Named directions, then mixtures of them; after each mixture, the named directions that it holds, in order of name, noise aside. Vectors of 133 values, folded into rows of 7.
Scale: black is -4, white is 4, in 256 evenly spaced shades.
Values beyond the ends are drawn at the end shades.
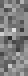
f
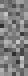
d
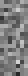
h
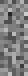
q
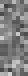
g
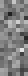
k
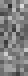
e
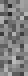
e, g, q.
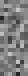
h.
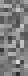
h.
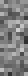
g, h, k.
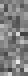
e, g, h.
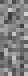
q.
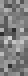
f.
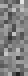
e, h, q.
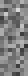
d, h.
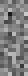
q.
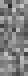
d, e.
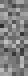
d.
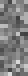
g, h.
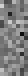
d, k.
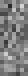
e.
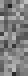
e, g.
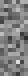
f, h, k.
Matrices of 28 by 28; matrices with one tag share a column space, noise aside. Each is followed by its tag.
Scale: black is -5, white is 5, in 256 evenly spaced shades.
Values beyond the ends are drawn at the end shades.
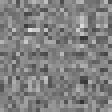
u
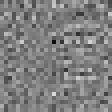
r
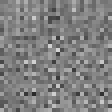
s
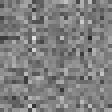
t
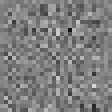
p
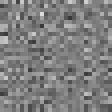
r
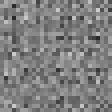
t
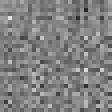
s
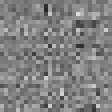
p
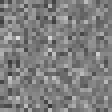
t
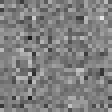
t
